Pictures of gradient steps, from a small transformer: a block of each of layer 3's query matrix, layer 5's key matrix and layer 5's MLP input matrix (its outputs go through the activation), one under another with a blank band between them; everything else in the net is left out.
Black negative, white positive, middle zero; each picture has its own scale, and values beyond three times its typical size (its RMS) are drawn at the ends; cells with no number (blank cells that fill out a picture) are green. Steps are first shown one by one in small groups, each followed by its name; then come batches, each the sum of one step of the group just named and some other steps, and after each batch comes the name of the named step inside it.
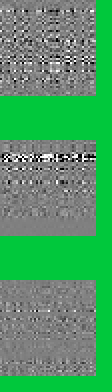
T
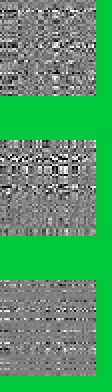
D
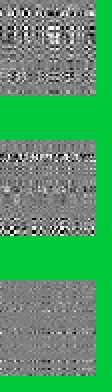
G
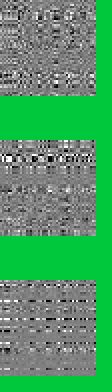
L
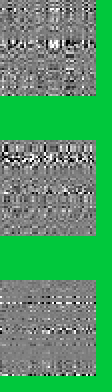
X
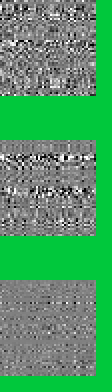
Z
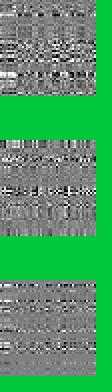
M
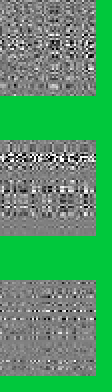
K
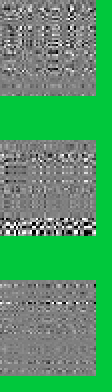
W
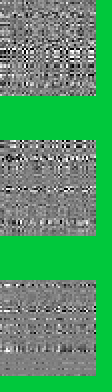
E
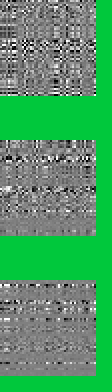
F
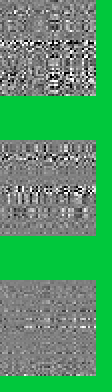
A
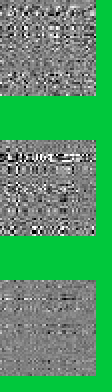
G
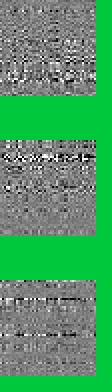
T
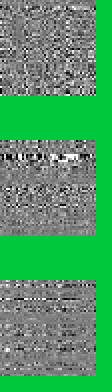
E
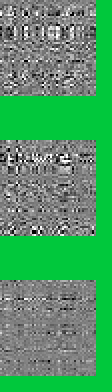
G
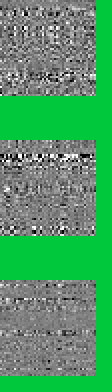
G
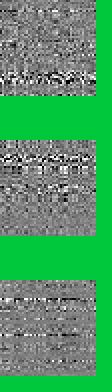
D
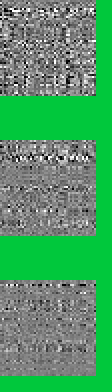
E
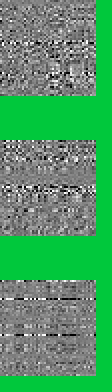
A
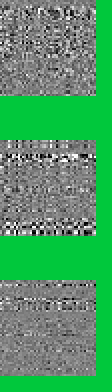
W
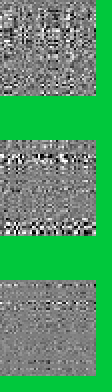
W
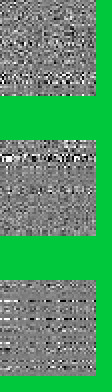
L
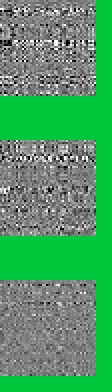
X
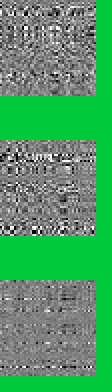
G
